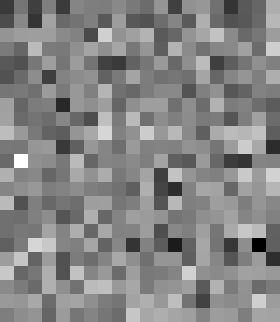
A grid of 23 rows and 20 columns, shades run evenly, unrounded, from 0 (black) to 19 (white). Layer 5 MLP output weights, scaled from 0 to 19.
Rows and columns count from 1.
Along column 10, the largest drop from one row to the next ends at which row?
18
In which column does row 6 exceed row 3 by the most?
7
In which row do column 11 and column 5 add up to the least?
1
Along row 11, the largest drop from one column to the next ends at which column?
20
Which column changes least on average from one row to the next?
9
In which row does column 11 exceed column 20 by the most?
10
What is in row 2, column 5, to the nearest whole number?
8
